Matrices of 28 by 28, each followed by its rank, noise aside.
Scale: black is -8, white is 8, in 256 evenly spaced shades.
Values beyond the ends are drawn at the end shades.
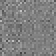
four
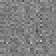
four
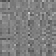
three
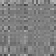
two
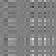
one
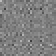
four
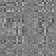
three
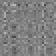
two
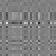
one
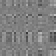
one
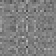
three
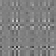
one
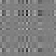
one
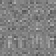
four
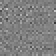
four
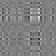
one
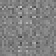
two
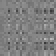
one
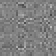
four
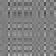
one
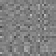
three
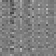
two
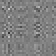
two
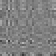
two
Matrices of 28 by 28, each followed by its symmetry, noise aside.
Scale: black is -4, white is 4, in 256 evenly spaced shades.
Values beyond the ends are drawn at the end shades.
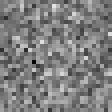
mirrored left to right.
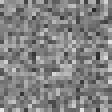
mirrored top to bottom.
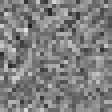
antisymmetric.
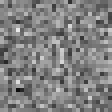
mirrored top to bottom.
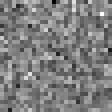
no symmetry.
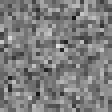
same after a half turn.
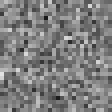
no symmetry.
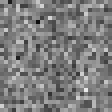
same after a half turn.
